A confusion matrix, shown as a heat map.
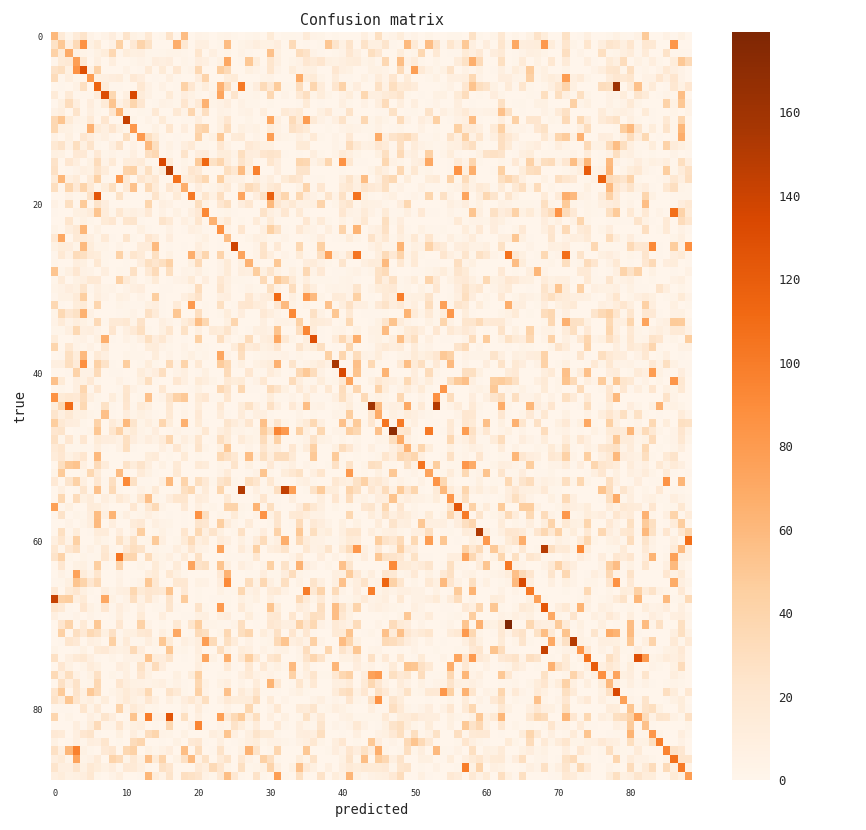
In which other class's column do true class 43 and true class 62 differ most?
9
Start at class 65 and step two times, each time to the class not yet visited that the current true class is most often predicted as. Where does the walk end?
48
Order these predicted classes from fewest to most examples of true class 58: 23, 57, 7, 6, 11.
7, 11, 57, 23, 6
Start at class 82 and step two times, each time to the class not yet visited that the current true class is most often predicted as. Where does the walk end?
30
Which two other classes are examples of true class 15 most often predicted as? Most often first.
21, 40
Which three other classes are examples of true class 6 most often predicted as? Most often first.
78, 26, 23
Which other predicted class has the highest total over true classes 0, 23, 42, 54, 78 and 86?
26
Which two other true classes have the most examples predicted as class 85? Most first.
53, 67
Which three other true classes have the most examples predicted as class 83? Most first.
25, 40, 62
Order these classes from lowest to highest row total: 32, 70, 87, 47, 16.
32, 87, 70, 16, 47
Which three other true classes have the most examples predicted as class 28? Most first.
16, 56, 61
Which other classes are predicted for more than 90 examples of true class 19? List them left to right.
6, 30, 42
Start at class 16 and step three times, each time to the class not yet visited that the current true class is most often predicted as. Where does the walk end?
13
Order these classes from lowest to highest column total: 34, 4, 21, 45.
21, 34, 45, 4
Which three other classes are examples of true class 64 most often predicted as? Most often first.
3, 24, 41
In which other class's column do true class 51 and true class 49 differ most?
57
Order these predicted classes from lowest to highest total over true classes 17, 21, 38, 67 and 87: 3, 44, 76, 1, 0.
44, 3, 1, 76, 0
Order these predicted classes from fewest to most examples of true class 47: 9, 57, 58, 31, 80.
58, 9, 80, 57, 31
